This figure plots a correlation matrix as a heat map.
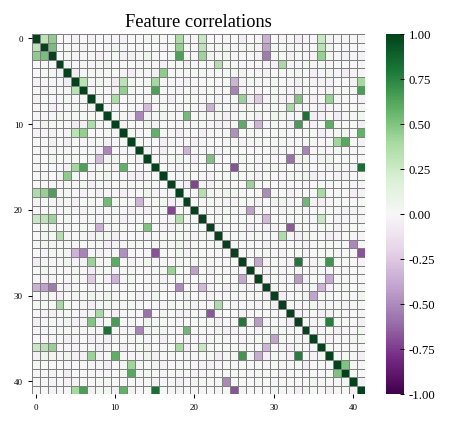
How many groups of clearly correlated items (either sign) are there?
11
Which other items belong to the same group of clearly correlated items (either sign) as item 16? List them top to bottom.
4
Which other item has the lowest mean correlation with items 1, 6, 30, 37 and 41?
25
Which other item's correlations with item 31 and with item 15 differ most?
41
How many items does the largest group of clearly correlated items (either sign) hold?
7
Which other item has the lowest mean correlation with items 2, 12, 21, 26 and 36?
29
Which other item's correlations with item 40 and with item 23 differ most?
24
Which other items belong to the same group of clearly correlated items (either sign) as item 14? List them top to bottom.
8, 22, 32
